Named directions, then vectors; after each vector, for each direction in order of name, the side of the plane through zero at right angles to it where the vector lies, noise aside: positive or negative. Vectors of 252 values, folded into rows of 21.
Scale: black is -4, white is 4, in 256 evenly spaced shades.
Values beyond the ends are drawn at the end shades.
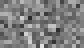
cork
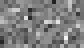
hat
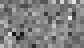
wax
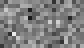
positive, positive, negative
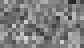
negative, negative, negative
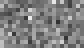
negative, negative, positive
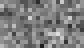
negative, negative, positive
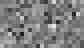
positive, negative, positive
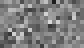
negative, positive, negative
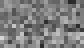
negative, negative, negative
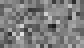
negative, positive, negative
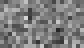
positive, positive, negative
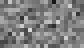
negative, positive, negative
